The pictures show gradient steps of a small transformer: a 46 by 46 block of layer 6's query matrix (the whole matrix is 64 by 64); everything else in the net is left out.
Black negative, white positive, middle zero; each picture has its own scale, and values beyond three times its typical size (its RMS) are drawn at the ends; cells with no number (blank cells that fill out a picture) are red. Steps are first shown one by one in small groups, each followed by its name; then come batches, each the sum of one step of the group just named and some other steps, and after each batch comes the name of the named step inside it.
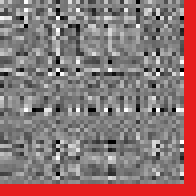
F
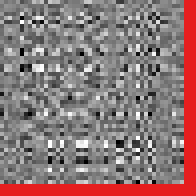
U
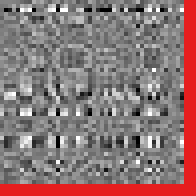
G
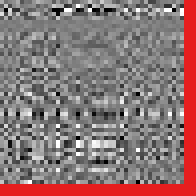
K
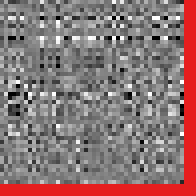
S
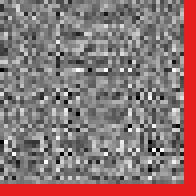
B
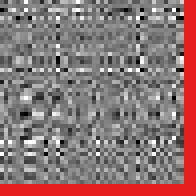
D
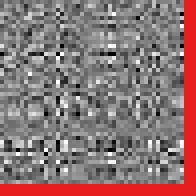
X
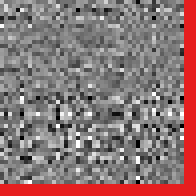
K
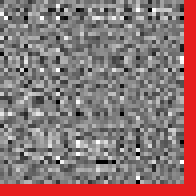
K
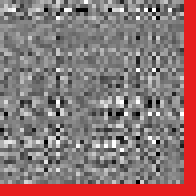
K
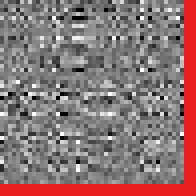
S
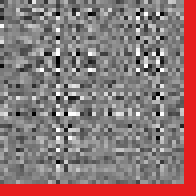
U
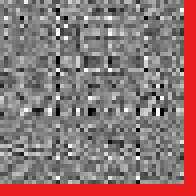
F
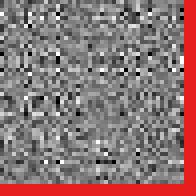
B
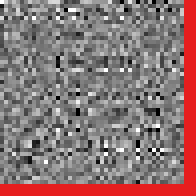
B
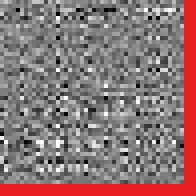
K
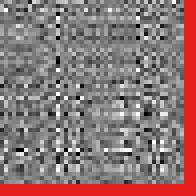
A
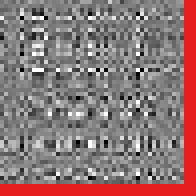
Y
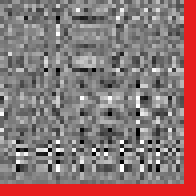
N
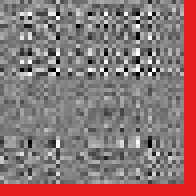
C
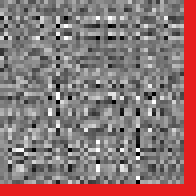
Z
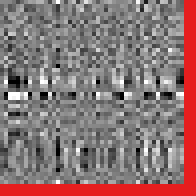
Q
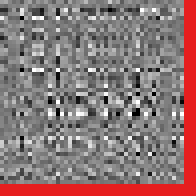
Y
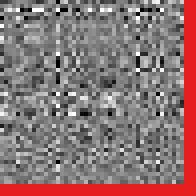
N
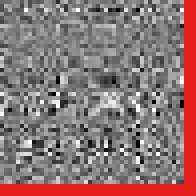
N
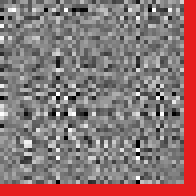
Z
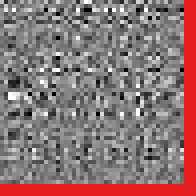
Q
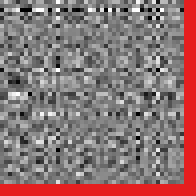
Q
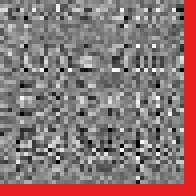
N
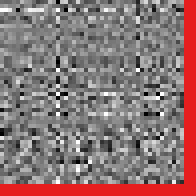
A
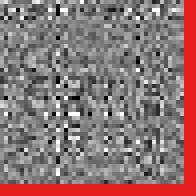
A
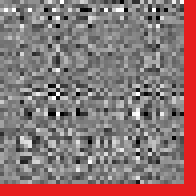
A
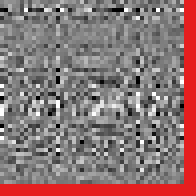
N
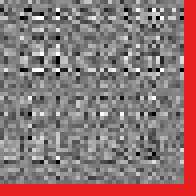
Y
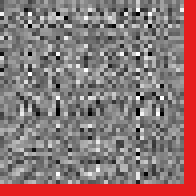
Z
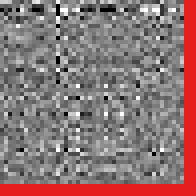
A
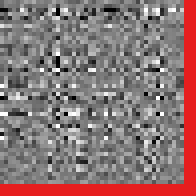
Q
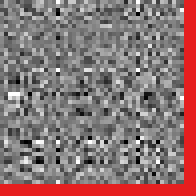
Q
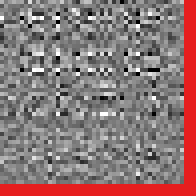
Y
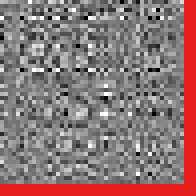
Y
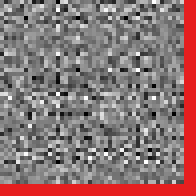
N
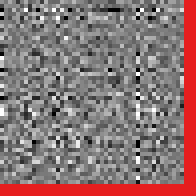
Z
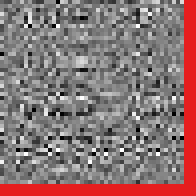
N
